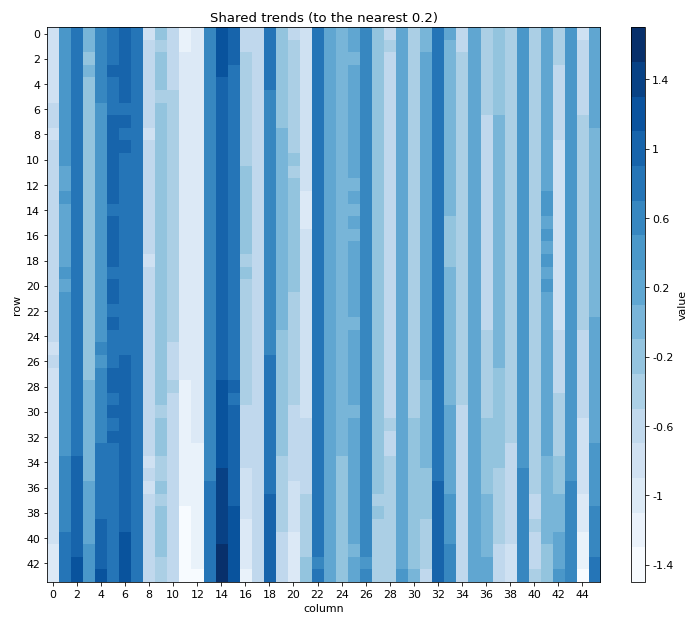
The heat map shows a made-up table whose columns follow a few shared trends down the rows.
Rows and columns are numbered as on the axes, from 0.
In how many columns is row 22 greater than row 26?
3
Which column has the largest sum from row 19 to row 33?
14
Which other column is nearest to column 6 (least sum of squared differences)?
15
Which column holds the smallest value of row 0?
11
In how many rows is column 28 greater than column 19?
4
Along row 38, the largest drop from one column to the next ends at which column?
16
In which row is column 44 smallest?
43
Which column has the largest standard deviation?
42
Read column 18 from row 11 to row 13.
0.6 0.6 0.6
